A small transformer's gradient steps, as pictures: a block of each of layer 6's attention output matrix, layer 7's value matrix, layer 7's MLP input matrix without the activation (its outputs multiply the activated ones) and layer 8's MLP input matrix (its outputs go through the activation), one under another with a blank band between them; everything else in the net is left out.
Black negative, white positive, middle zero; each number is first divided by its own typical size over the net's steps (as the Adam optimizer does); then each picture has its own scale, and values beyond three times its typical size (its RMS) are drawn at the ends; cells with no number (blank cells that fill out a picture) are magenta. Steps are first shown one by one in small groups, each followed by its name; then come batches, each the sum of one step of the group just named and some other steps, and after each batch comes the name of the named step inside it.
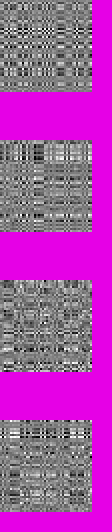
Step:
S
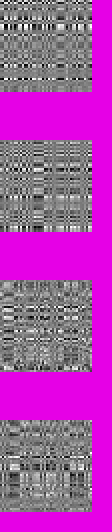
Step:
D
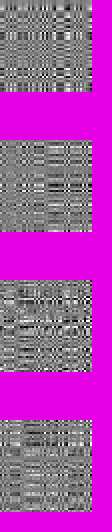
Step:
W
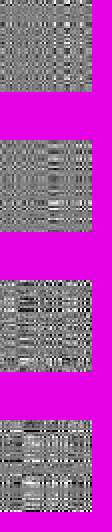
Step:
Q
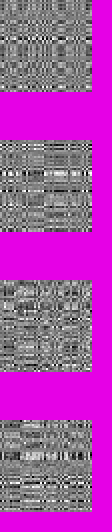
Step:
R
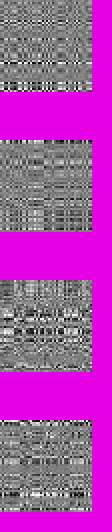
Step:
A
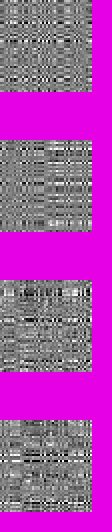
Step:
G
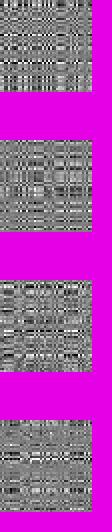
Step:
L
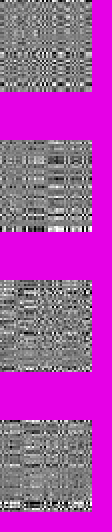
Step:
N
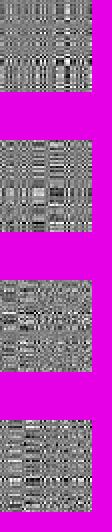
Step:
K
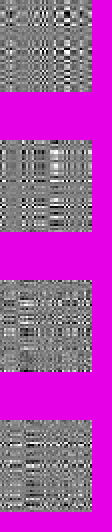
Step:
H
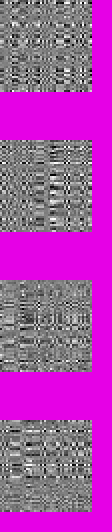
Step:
G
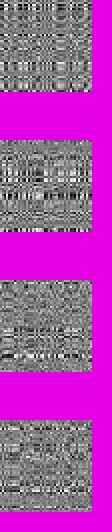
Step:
L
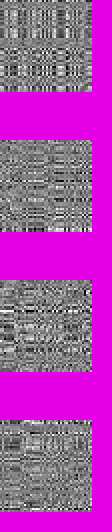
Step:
N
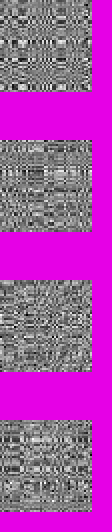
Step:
R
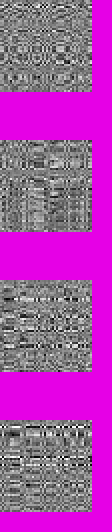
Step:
L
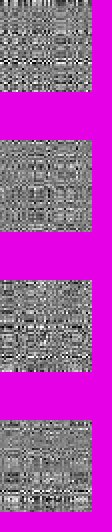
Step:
L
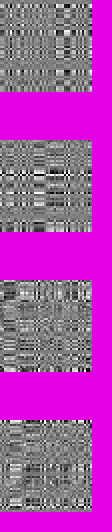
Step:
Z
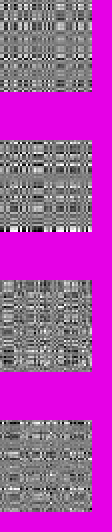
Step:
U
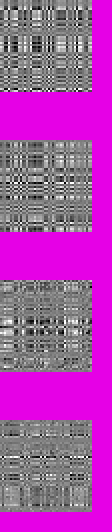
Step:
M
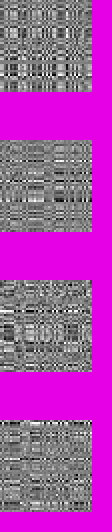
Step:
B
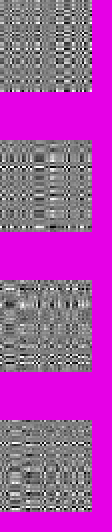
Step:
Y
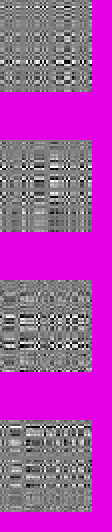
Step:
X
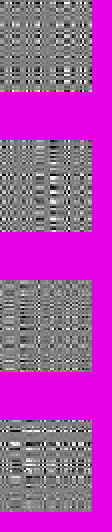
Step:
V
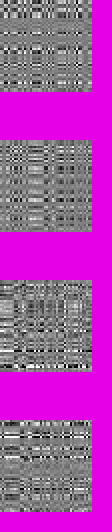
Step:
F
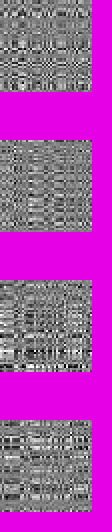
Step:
F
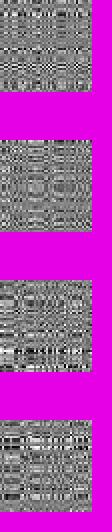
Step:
F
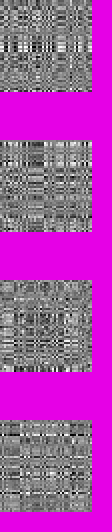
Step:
M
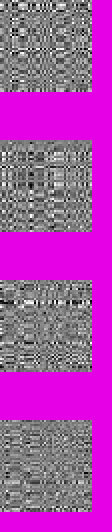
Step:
Y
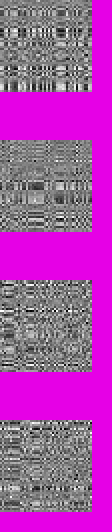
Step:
B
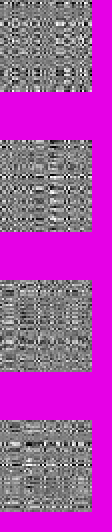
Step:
V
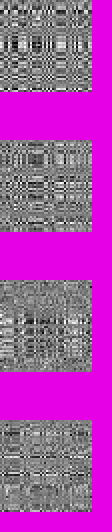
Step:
M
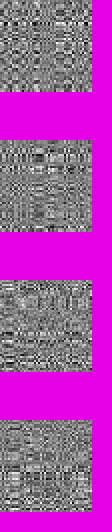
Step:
Y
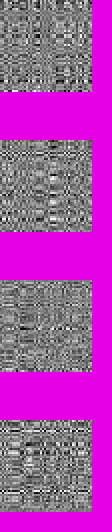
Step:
V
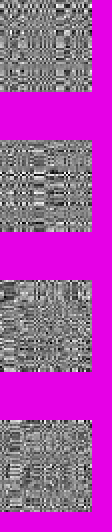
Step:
Z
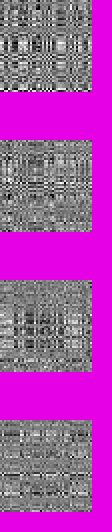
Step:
M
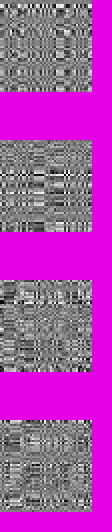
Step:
Z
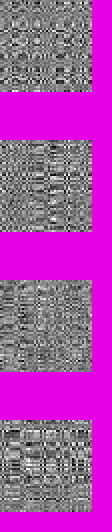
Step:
V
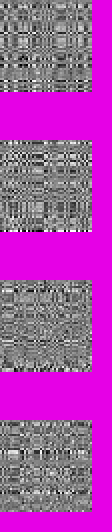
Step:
U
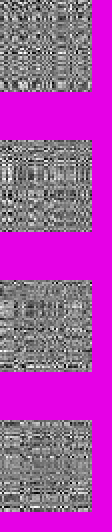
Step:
F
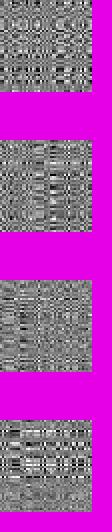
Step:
V
